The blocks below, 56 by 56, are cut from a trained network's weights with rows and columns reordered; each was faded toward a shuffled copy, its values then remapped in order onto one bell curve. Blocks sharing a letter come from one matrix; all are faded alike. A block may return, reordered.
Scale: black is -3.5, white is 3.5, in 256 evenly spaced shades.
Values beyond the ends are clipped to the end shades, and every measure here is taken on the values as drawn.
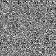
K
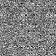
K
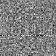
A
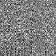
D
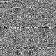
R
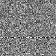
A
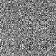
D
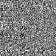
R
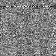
A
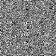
R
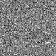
K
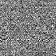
K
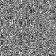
D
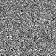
K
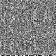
A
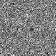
K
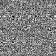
K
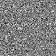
K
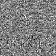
K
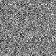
K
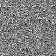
K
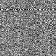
A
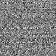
K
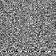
A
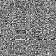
A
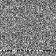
A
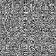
D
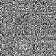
D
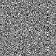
D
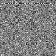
A
